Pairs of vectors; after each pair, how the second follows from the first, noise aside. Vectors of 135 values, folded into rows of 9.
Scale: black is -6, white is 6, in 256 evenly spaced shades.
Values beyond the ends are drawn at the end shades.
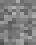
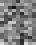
negated, scaled up.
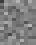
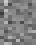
shuffled.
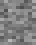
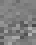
reversed, negated, partly zeroed.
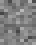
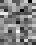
negated, scaled up.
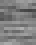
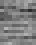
copied.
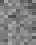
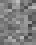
wrapped around, negated.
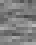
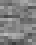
wrapped around, negated.
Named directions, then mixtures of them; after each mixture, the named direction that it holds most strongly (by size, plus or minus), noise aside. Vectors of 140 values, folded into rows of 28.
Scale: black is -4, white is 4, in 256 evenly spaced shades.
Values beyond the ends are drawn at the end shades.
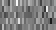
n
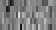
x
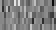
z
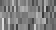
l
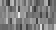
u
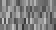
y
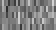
z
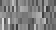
l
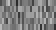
u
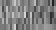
z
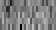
x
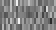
n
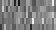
z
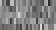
u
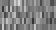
n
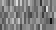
n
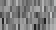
y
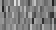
z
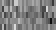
n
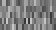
y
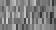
y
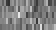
u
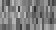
u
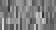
l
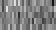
z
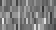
y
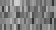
z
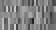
l
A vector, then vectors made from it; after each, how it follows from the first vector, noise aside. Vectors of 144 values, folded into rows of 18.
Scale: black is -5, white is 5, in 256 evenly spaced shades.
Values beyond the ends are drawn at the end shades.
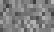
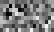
reversed, negated, scaled up.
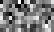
reversed, negated, scaled up.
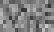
wrapped around.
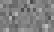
reversed, negated, partly zeroed.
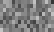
negated.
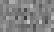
wrapped around, negated, partly zeroed.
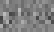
wrapped around, negated, partly zeroed.
